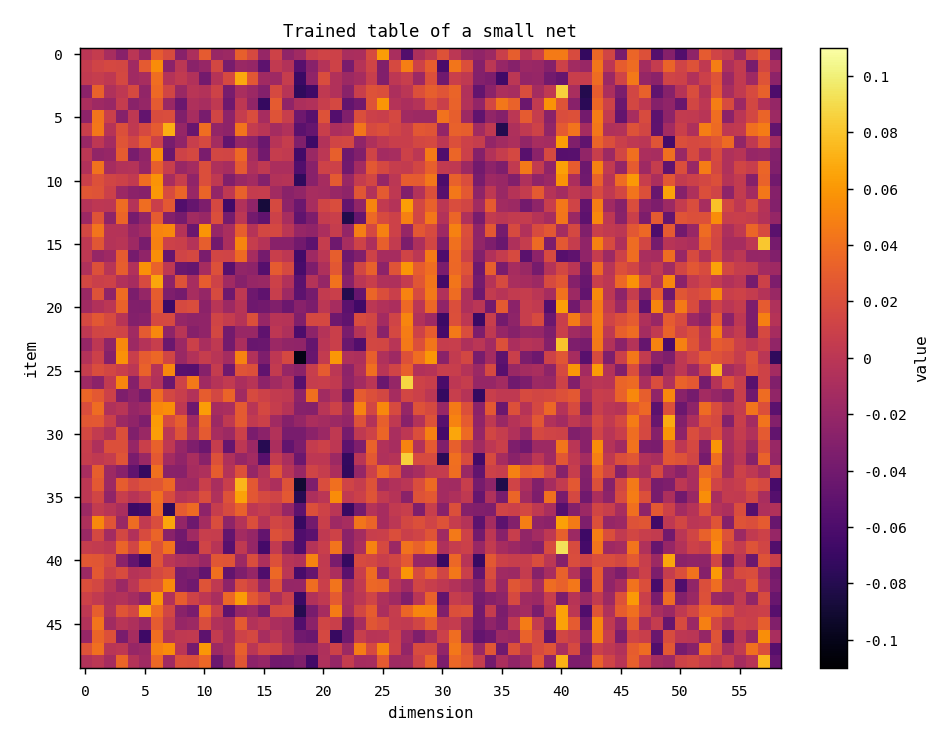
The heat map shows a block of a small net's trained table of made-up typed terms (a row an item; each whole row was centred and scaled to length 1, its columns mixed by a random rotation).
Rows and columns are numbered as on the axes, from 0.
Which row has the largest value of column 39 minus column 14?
4
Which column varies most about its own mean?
40
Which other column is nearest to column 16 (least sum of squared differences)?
11
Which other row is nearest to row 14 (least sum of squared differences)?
47
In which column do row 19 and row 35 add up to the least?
18
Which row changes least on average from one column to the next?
7
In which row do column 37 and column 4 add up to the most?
37
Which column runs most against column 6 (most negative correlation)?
20
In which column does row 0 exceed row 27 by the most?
30
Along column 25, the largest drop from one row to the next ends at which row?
1
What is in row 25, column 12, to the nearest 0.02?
-0.04
